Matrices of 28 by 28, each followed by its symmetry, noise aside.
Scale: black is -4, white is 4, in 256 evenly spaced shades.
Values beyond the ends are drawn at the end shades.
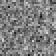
no symmetry.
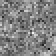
symmetric.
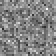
symmetric across the other diagonal.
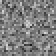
mirrored left to right.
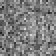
mirrored top to bottom.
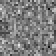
mirrored top to bottom.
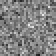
symmetric across the other diagonal.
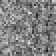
mirrored top to bottom.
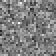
no symmetry.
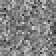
mirrored top to bottom.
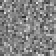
mirrored top to bottom.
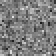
antisymmetric.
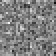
mirrored top to bottom.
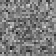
mirrored left to right.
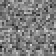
mirrored left to right.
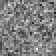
symmetric across the other diagonal.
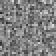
antisymmetric.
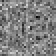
mirrored top to bottom.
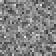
symmetric.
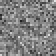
symmetric across the other diagonal.
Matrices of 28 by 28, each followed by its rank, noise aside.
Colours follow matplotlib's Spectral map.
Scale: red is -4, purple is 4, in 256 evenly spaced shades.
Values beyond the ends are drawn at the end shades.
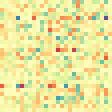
five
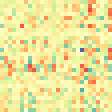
five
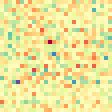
eight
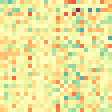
six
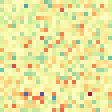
seven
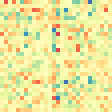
six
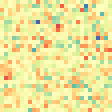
seven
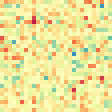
eight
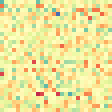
seven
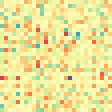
eight
